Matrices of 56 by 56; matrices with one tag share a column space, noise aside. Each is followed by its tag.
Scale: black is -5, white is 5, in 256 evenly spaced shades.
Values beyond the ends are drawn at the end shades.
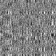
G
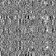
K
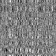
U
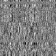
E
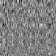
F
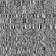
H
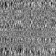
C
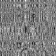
E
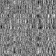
H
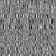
H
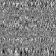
C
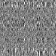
C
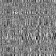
G
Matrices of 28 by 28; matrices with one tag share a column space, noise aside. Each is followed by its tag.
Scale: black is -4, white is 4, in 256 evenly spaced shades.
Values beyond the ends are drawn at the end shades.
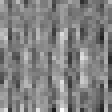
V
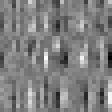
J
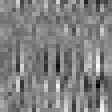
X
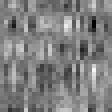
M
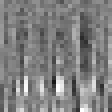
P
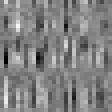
J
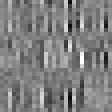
J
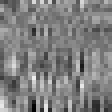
X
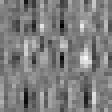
J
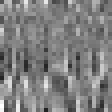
X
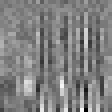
P
